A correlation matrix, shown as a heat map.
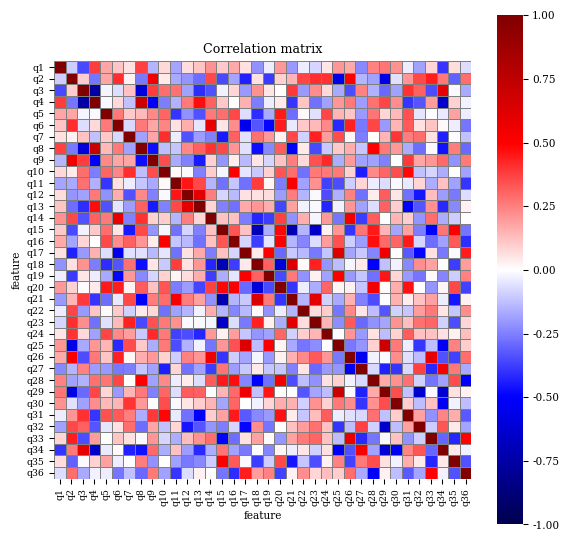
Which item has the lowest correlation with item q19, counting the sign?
q6
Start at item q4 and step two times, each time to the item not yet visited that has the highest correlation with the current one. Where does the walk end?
q28
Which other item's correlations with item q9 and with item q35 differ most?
q2
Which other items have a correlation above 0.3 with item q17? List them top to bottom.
q19, q25, q29, q36
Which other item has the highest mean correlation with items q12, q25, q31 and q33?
q29
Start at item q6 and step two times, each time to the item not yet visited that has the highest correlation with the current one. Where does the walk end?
q26
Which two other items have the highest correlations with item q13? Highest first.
q12, q4
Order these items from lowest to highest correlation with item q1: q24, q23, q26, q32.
q32, q23, q24, q26
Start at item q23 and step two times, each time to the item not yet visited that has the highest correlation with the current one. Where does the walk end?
q18
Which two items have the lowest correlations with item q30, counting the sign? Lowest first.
q34, q27
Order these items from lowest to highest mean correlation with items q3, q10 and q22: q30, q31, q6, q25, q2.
q25, q30, q6, q2, q31
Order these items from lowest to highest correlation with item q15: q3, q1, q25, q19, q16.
q19, q3, q1, q25, q16
